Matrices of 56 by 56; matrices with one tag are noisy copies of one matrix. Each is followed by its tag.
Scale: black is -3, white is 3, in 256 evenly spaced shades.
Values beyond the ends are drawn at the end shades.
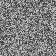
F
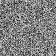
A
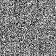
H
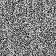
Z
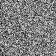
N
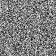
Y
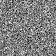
Z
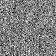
H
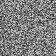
N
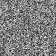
Y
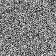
A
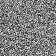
N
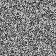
F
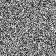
F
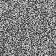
Y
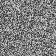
N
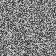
Z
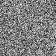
N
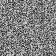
Z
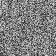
Y
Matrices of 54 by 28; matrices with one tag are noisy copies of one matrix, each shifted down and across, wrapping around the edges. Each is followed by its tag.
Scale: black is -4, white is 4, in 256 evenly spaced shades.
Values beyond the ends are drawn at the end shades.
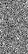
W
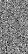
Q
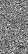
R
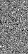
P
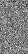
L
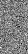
P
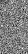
W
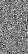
Q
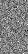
L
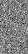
L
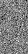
W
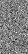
L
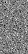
L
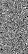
R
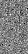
Q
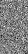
L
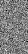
P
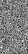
P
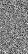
L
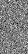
L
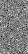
W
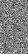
P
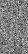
Q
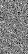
L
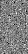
Q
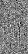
Q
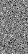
L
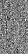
Q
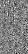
Q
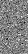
R
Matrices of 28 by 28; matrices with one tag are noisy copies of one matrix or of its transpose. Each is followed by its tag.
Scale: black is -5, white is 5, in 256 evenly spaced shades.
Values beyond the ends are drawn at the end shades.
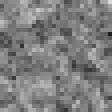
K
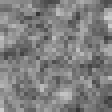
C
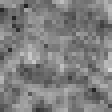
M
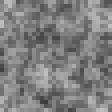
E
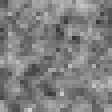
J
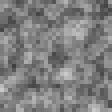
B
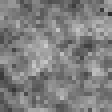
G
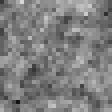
J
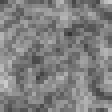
J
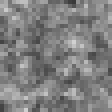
E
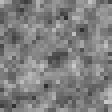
B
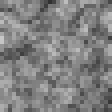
C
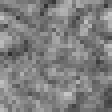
C
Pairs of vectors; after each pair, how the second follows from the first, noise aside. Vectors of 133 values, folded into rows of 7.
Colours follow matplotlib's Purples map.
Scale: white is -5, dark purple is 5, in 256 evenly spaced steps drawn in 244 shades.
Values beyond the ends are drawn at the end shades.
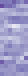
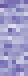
copied.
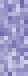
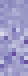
negated, partly zeroed.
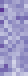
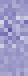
negated, partly zeroed.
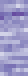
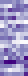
reversed, scaled up.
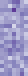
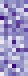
reversed, scaled up.
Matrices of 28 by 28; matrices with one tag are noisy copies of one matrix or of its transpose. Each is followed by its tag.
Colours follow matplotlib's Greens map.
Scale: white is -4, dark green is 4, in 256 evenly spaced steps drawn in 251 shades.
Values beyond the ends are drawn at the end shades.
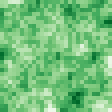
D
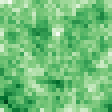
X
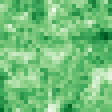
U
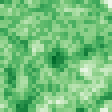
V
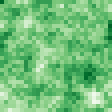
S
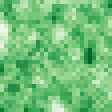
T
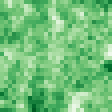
U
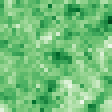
V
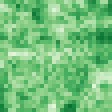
U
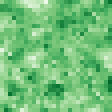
T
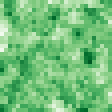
T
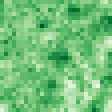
V
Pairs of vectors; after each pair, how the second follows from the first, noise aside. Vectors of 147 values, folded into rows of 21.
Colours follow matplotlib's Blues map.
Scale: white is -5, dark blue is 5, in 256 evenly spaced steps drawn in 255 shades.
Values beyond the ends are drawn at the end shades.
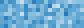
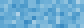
reversed, negated, shrunk.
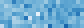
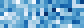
reversed, negated, scaled up.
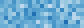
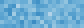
reversed, negated, shrunk.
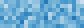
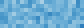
wrapped around, negated, shrunk.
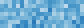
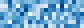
wrapped around, scaled up.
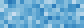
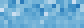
partly zeroed.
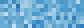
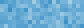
reversed, shrunk.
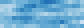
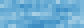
reversed, shrunk.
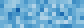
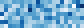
wrapped around, scaled up.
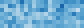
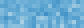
reversed, negated, shrunk.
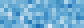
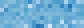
partly zeroed.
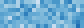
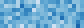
copied.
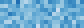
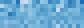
partly zeroed.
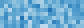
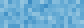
wrapped around, negated, shrunk.
